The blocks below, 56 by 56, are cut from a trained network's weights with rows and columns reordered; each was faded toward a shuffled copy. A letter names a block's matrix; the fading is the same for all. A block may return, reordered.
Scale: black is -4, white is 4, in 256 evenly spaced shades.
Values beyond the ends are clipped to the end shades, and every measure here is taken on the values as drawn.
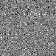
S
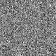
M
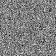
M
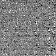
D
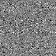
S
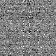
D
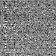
D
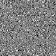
S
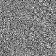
M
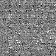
D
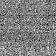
D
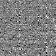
D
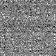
D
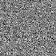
M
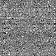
D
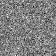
M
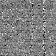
D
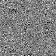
S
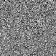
M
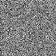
M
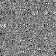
S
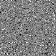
S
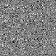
S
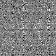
D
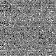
D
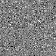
S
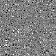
S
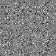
S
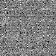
D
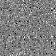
S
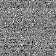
D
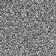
M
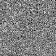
M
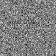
M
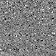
S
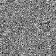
S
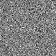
M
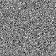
M
